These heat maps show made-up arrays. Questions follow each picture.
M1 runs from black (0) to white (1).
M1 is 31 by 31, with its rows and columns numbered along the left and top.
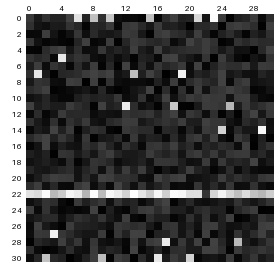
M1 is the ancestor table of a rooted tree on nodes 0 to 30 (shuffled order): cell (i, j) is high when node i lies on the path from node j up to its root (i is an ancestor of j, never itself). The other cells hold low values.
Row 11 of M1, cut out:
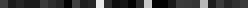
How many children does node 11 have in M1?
3
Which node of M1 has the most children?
22
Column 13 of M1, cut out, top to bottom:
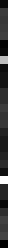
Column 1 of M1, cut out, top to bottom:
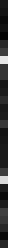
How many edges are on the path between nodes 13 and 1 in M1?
2
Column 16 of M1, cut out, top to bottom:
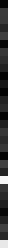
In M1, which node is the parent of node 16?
30
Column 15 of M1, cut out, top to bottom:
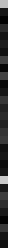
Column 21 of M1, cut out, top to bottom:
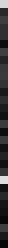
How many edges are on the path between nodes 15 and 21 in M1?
2
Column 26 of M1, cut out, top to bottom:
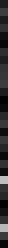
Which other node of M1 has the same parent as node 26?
17
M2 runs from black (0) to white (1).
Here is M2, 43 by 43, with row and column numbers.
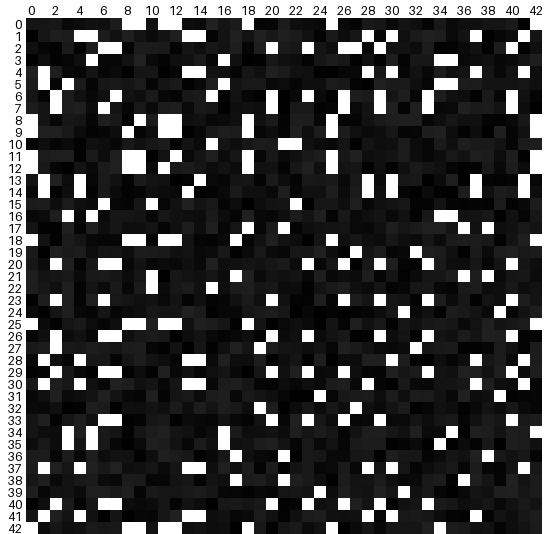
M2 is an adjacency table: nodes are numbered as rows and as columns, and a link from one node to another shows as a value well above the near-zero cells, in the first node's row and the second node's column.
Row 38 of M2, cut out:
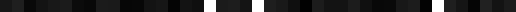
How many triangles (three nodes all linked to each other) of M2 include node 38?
3
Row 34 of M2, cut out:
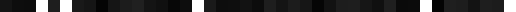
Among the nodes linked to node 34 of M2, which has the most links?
node 42
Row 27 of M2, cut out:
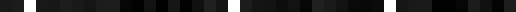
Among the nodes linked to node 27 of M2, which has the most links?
node 2
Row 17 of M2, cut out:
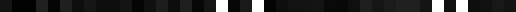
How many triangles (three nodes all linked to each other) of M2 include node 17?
3
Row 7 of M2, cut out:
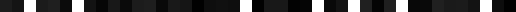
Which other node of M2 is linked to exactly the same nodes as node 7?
node 23
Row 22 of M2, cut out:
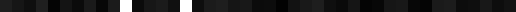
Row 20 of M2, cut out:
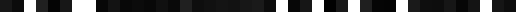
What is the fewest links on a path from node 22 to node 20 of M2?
3
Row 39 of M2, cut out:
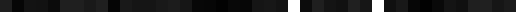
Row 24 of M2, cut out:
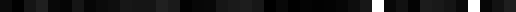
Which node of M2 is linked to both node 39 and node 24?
node 31
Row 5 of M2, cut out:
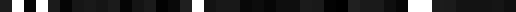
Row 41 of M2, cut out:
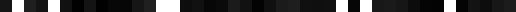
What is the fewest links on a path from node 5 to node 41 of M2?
2
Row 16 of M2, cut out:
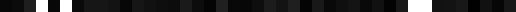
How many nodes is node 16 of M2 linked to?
4
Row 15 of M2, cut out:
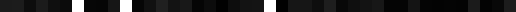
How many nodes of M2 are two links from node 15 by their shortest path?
9
